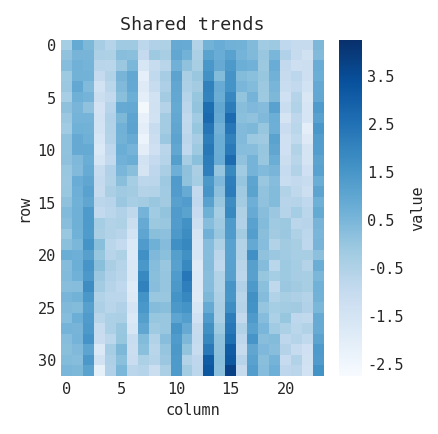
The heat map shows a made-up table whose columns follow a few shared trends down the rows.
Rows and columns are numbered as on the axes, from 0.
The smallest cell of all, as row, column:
6, 7
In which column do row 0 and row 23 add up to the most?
11
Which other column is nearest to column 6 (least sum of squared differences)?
12
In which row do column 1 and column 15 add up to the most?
31
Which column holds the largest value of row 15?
15
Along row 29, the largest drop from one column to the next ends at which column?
16
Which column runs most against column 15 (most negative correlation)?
3
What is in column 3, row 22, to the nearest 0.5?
0
